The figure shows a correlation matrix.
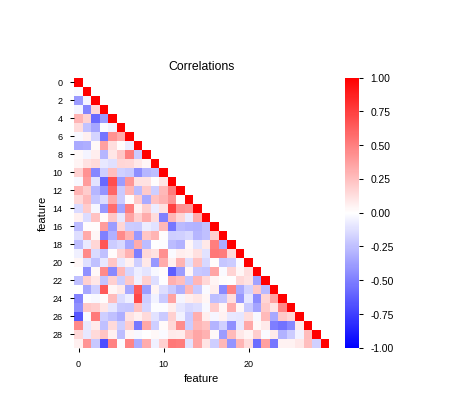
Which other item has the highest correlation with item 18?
3
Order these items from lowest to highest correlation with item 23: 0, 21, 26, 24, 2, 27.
27, 26, 2, 0, 21, 24
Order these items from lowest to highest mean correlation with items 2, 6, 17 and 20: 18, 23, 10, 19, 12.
23, 18, 10, 12, 19
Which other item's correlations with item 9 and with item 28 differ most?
17
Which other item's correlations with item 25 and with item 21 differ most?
24
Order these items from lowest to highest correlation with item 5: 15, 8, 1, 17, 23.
1, 15, 23, 8, 17
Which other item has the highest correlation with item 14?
11
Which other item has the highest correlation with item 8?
6
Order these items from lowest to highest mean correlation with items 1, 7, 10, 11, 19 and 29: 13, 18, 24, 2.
2, 18, 24, 13
